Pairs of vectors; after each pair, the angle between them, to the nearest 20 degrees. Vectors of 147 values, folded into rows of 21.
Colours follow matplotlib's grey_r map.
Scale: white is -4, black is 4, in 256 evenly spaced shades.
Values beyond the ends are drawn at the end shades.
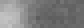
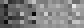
140 degrees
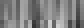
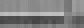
80 degrees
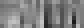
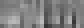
20 degrees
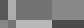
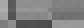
160 degrees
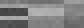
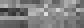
40 degrees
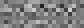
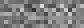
160 degrees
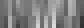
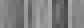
80 degrees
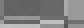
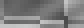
20 degrees
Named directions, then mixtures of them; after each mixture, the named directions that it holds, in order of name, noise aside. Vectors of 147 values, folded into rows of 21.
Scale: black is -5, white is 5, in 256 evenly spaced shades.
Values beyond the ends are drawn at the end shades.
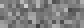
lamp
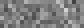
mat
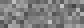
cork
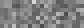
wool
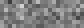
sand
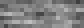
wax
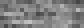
wax.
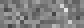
lamp, mat, wax.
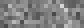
cork, mat, wax.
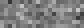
sand, wax.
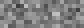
cork, lamp, sand.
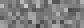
lamp.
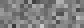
sand, wool.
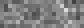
mat, wax.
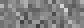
cork, lamp, mat.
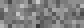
lamp, sand.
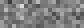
sand.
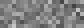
cork, wool.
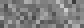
mat.
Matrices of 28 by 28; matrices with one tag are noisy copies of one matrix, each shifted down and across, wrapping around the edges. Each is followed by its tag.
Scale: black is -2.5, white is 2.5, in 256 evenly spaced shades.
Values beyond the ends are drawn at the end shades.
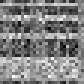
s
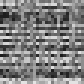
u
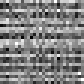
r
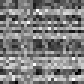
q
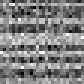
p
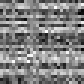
q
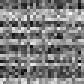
p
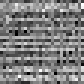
r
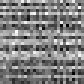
r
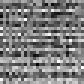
r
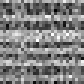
p
